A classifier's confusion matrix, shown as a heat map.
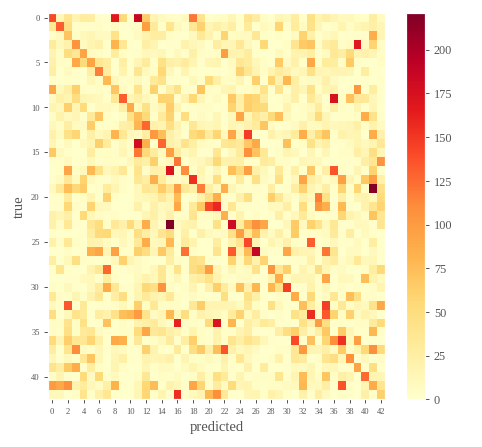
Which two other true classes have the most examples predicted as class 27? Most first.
23, 12
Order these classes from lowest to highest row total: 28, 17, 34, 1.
1, 28, 34, 17
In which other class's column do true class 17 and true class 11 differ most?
36
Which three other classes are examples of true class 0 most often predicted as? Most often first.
11, 8, 18
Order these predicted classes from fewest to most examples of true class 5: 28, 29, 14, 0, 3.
28, 0, 14, 29, 3
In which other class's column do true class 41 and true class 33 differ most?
37
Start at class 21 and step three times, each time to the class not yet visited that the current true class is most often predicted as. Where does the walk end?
16
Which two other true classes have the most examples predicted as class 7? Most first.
28, 30
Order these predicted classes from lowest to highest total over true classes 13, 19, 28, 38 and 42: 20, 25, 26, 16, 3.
26, 3, 25, 20, 16
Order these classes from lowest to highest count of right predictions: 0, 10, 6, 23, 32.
32, 10, 6, 0, 23
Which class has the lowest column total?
10
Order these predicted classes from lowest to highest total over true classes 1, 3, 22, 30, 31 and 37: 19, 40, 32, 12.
40, 19, 32, 12
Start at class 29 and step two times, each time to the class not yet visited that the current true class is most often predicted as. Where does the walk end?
12
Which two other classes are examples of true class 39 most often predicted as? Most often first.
3, 2
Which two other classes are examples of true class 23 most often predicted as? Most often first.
15, 26
